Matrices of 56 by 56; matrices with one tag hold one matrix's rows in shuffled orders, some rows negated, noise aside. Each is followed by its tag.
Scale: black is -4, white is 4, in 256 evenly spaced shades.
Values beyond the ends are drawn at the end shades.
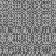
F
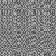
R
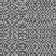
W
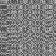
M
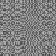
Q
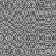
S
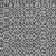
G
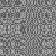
Q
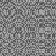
S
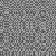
G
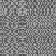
W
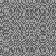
G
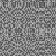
S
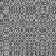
G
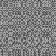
F
